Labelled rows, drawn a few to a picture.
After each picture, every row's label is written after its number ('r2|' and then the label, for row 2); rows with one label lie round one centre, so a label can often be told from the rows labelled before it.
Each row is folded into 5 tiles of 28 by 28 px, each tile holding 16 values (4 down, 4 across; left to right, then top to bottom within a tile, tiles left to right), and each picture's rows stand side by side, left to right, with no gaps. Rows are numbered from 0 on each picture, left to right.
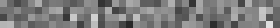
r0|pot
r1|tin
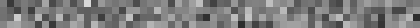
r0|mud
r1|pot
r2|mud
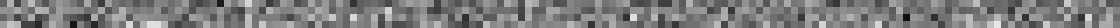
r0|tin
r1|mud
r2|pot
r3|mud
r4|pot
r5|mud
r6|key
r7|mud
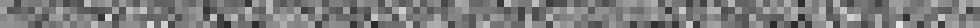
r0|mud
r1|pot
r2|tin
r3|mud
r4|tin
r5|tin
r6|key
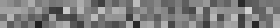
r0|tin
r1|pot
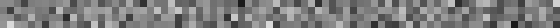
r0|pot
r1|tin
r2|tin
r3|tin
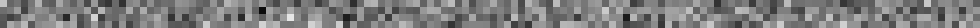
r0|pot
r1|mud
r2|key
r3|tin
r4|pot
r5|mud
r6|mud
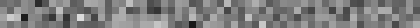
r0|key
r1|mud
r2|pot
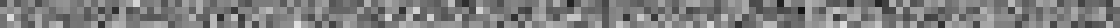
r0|key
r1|pot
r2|mud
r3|key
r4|key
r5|mud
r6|key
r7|tin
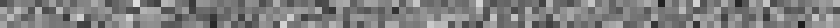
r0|key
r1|tin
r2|key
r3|pot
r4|tin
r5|key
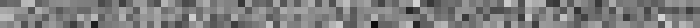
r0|tin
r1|tin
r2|tin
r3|mud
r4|key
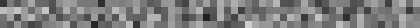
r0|tin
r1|key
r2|key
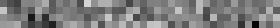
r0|mud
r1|pot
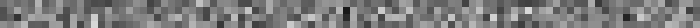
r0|pot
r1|pot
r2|pot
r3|pot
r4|key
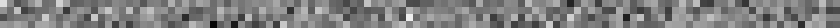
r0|pot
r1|tin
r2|mud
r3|tin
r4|key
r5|key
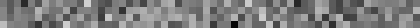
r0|mud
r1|tin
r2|mud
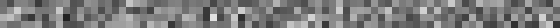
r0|key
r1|pot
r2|pot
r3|tin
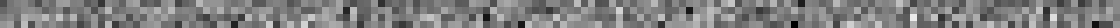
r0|pot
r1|tin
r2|pot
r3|key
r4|key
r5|tin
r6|pot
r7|pot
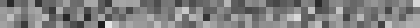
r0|key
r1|mud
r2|key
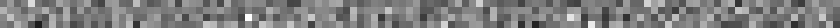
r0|tin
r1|mud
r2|pot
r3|pot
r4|key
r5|tin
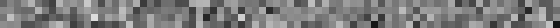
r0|tin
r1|key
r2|tin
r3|tin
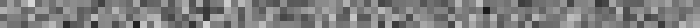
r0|tin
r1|mud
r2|pot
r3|pot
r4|key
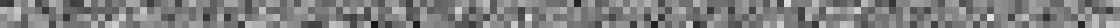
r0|key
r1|key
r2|tin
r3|mud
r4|tin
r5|mud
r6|tin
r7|key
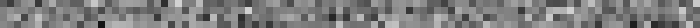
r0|key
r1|pot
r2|key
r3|mud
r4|tin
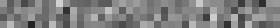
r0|pot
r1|pot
